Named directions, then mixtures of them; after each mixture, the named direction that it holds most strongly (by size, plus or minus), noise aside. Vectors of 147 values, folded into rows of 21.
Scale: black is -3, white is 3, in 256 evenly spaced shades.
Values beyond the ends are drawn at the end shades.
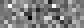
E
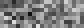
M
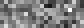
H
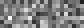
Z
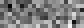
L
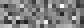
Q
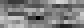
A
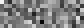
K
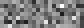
Q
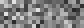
M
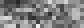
M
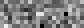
Z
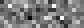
E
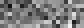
L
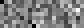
K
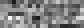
A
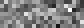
H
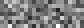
E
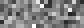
H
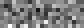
L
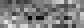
A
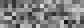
M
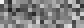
K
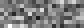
A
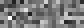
Z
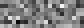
Q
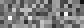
Z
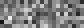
Z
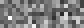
Z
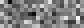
K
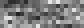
A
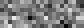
H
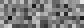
Z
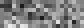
L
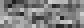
A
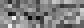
A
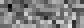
L
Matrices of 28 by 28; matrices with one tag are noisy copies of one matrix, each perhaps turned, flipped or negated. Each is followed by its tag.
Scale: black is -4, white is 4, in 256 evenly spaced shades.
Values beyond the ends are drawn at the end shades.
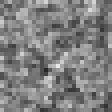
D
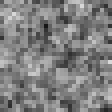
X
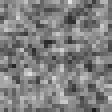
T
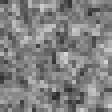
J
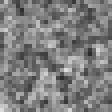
D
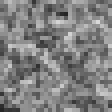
D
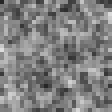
X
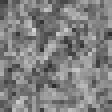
D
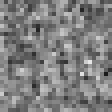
T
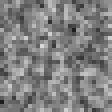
T
